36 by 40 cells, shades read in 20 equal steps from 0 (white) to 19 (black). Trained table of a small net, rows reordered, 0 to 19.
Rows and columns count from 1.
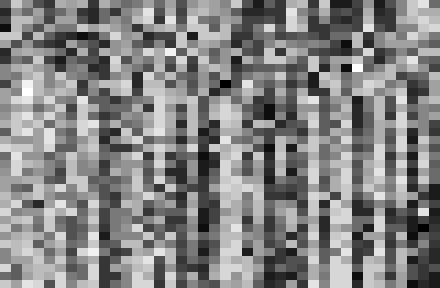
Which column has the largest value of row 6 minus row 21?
32
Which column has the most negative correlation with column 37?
27
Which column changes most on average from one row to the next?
14
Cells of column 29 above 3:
28
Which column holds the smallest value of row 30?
9
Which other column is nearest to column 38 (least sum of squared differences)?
19
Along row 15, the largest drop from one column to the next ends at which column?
37
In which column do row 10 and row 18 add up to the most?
10
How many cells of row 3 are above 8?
21
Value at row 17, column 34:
11
